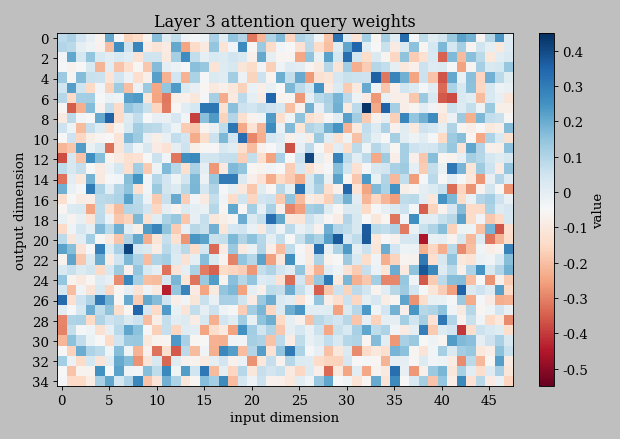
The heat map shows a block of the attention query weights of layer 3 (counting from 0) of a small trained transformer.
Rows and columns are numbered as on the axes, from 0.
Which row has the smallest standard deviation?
3
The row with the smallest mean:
32
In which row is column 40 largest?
28
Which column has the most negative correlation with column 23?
7
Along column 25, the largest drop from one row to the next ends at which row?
16
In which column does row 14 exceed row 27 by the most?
29
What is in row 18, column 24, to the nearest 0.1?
-0.1
